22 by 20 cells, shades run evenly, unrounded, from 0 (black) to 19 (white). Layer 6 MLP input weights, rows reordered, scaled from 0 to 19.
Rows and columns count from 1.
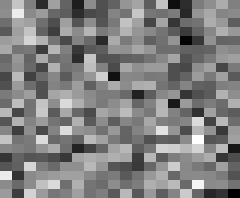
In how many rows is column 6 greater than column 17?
13
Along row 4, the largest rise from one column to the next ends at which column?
6
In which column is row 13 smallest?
17
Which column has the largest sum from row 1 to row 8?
2
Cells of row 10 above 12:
3
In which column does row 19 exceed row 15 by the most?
19
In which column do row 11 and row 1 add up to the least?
16
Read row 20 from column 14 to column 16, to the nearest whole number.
13 8 10
